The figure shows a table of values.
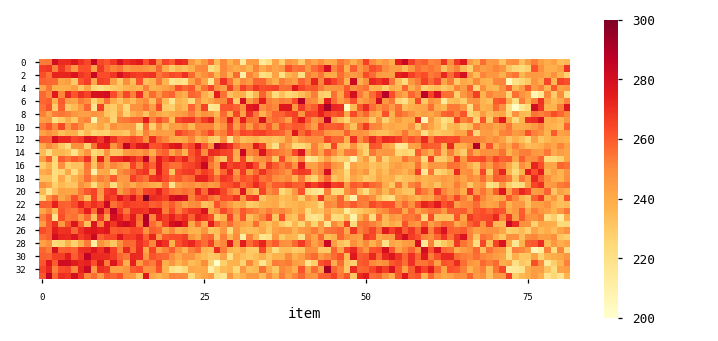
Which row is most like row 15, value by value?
24
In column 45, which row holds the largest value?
7
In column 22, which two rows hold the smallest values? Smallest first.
3, 32
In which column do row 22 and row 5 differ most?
76
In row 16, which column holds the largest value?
25
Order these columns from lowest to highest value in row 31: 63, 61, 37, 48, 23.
48, 23, 61, 37, 63
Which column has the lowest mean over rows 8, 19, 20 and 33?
69
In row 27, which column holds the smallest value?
31
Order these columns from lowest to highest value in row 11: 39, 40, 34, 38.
38, 40, 34, 39
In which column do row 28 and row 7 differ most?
26
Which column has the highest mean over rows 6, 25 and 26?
10
